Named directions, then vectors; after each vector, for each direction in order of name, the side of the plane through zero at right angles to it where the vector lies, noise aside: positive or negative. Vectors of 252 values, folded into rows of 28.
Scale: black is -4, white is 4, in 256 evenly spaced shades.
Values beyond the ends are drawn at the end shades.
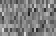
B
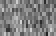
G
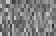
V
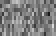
negative, positive, negative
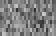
positive, positive, negative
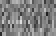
negative, positive, negative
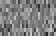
negative, positive, positive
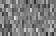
negative, positive, positive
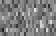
negative, negative, positive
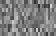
negative, positive, positive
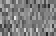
negative, positive, positive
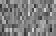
negative, negative, negative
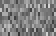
positive, negative, negative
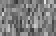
positive, negative, positive
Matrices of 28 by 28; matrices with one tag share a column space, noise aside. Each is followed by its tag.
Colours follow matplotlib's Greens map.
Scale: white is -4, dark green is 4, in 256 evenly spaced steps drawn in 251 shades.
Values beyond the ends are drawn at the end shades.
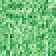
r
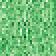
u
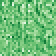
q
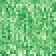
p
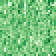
q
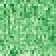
p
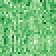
q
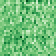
q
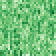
r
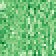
r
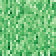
r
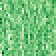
r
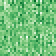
q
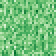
r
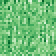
q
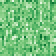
u
